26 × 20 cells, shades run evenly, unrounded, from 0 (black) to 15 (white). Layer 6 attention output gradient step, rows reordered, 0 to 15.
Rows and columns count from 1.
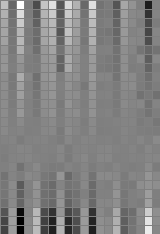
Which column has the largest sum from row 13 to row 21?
19
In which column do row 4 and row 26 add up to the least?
3
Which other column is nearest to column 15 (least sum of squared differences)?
5
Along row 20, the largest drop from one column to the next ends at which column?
9
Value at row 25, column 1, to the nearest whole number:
4
